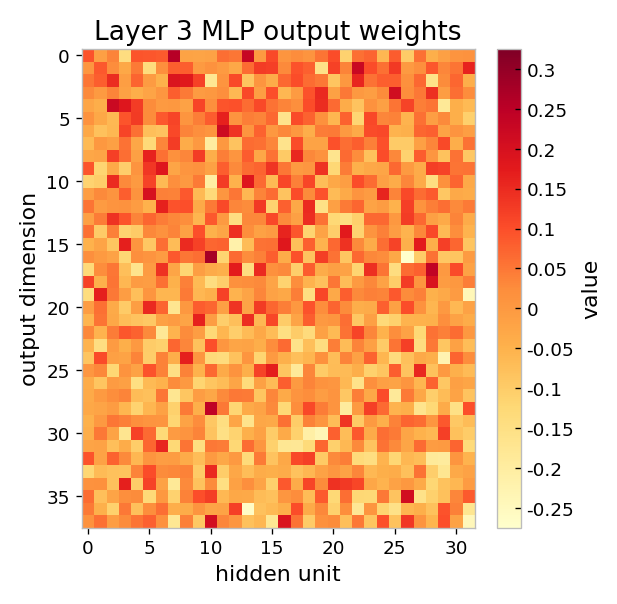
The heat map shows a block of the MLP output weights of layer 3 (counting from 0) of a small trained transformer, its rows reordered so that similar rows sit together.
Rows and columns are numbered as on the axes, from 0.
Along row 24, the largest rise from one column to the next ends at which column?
30
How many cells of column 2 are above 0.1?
5
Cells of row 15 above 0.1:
8
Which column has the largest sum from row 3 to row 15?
11
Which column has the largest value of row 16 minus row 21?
10
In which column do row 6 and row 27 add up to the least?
25
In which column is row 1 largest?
22
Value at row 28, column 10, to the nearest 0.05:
0.25
